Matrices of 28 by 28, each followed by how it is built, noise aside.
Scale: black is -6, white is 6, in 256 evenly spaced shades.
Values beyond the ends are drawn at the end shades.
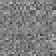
low rank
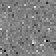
sparse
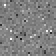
sparse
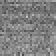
blocks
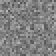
blocks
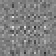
low rank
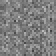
repeating rows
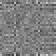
low rank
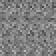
repeating columns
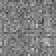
blocks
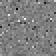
sparse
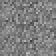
repeating rows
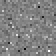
sparse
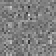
low rank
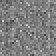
repeating rows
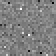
sparse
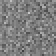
repeating rows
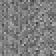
repeating rows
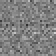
repeating columns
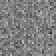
blocks
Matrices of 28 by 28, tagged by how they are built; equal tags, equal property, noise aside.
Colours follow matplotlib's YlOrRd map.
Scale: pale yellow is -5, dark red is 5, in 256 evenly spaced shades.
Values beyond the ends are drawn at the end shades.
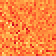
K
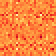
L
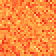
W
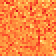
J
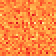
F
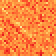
W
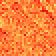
W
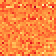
F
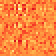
L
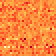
F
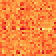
L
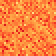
W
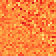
J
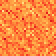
W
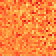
J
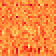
L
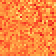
J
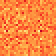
L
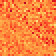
J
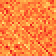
W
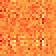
L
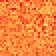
J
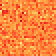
L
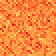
W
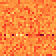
F
